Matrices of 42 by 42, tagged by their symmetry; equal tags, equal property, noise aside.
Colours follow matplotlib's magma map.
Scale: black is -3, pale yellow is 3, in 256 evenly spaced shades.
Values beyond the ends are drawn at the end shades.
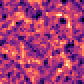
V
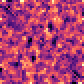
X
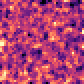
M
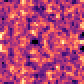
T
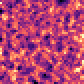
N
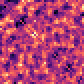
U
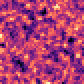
V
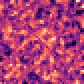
V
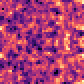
T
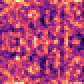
T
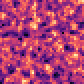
M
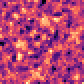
U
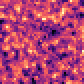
N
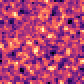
U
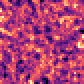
M
